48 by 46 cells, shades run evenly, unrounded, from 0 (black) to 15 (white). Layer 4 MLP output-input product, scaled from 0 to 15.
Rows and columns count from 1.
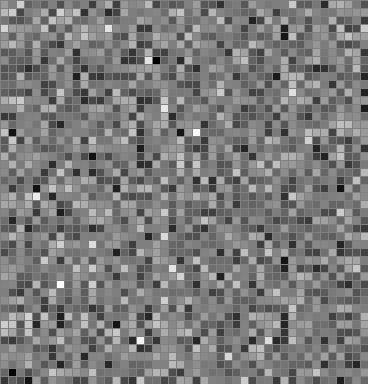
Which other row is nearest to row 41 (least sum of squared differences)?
26
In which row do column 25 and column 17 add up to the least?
43
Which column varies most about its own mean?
8
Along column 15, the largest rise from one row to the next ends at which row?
42
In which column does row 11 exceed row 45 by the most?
11
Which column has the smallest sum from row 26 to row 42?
36
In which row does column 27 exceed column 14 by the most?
2
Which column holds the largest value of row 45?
29
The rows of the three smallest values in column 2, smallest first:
47, 17, 28
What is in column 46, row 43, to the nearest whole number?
6
